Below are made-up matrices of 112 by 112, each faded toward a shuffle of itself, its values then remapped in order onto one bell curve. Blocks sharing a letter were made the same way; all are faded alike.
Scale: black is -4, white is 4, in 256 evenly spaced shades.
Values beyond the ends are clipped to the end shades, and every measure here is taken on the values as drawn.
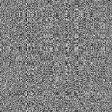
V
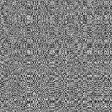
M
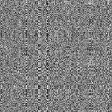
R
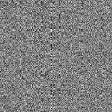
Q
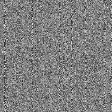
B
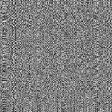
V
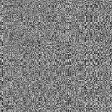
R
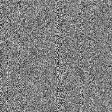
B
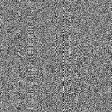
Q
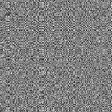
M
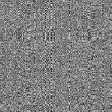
R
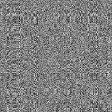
V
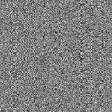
Q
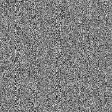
B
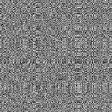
M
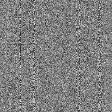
B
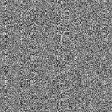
Q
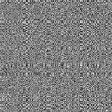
M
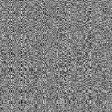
R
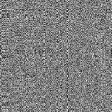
Q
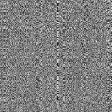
V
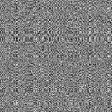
M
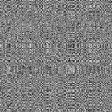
M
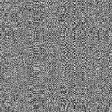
V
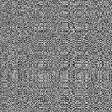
M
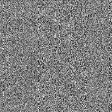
B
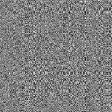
V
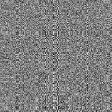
R
